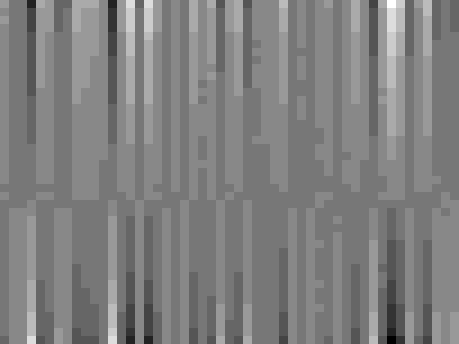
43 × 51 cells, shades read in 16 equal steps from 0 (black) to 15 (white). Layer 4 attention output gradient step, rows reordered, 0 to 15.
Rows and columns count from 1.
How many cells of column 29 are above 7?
10
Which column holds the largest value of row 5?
44
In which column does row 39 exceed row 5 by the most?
13
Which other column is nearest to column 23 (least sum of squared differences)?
30
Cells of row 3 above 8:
20
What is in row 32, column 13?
9
